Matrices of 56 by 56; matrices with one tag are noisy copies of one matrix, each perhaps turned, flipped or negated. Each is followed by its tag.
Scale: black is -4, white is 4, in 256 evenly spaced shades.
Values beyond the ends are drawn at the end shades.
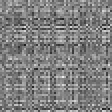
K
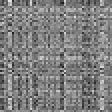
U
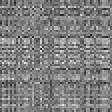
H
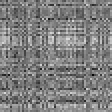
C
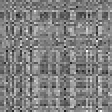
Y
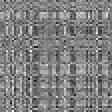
Y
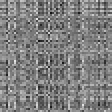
H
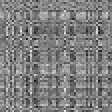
Y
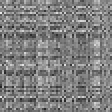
Y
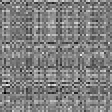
K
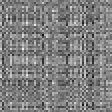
K
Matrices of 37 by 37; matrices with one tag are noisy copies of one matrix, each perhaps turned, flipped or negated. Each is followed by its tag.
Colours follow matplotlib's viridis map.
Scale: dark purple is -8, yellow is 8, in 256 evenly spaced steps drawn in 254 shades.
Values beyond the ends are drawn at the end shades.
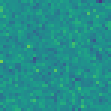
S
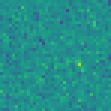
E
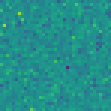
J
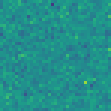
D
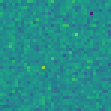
J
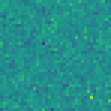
J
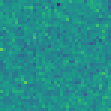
D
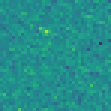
E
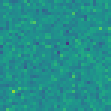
J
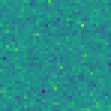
D
